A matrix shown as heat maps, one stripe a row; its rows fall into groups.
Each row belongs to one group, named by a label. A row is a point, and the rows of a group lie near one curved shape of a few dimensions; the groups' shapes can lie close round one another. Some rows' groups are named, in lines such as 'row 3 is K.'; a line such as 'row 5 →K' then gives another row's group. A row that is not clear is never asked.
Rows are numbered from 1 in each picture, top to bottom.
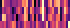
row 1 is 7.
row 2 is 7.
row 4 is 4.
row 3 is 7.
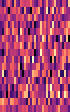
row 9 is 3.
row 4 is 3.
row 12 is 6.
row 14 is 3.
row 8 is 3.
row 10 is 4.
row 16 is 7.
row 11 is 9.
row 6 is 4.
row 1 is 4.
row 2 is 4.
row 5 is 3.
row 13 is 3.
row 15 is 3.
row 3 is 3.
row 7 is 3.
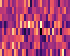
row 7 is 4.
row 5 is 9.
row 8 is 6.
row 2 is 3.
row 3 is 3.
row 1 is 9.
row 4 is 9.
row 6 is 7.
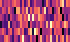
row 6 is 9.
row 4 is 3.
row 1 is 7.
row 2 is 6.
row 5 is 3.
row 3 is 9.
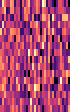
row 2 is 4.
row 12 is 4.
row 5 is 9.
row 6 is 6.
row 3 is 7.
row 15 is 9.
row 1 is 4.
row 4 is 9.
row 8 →3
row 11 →9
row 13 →3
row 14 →9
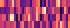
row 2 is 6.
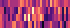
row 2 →9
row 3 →9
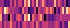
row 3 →9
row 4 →4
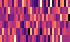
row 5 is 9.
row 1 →9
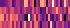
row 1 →7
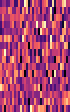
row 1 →3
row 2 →6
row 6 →6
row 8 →7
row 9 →4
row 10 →6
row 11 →3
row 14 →3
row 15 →9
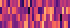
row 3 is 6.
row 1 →9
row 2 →9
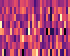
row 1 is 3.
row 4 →9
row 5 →3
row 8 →9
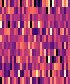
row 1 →7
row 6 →3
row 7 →9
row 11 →9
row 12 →9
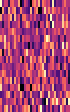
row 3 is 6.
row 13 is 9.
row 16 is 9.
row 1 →9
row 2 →9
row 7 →9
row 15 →4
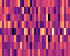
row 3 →4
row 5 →7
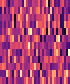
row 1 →4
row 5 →4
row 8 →4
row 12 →7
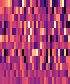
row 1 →6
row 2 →3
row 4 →9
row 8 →9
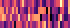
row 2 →3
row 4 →6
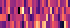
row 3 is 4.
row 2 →9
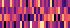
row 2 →7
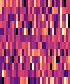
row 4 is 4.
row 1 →3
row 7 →9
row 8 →9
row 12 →3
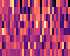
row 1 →4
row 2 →9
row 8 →9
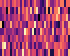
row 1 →7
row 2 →3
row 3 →7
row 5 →3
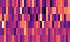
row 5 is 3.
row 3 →9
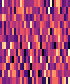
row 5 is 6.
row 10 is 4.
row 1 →7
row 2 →6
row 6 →3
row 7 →4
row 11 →9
